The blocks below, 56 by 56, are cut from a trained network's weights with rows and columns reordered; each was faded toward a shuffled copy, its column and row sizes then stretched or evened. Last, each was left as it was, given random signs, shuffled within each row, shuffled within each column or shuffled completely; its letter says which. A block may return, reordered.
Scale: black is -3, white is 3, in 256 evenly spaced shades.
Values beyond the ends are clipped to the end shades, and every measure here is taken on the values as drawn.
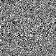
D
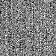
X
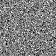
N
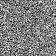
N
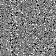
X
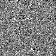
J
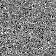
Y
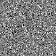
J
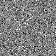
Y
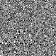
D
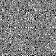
D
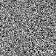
D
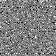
Y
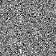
J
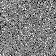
N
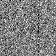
X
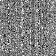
X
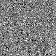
Y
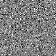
D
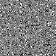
J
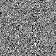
X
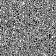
X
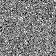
N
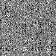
D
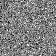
N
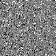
X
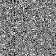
D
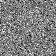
N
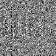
D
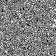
N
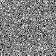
J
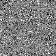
J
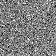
N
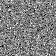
N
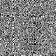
D
